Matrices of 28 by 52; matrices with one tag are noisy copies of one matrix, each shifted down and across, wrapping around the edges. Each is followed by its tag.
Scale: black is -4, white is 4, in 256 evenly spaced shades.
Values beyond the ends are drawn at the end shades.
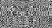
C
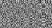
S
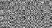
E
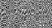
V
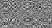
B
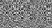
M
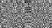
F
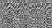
V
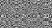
B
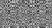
M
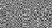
M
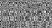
C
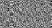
S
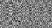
S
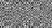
M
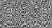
V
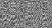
V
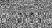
C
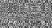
C
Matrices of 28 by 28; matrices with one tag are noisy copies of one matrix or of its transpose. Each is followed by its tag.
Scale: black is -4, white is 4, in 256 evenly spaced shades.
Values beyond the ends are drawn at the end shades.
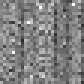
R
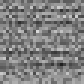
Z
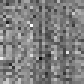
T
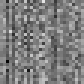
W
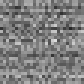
W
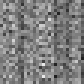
R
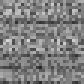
R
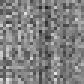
T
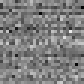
W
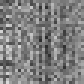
T
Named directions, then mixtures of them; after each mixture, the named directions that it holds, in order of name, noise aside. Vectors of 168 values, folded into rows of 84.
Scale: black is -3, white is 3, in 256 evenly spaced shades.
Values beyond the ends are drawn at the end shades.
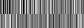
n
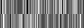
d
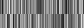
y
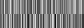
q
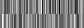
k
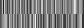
d, n, q.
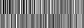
n.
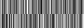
d, k, q.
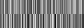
q.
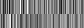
d, n, y.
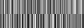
q.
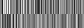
k, n, y.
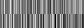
q.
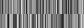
k, y.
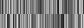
y.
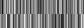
y.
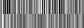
k, n, y.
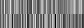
q.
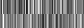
d, k, n.
